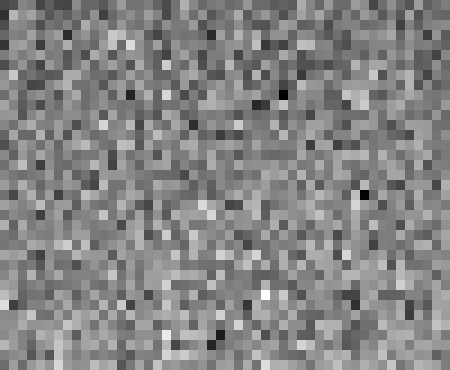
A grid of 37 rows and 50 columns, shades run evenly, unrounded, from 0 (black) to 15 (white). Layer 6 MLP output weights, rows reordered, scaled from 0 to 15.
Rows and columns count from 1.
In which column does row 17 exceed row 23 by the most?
14
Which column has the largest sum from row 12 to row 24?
47
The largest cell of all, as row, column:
30, 30
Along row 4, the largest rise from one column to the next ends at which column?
25
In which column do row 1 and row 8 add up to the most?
21
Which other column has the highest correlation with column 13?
7
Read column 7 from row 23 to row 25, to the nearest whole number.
9 9 11
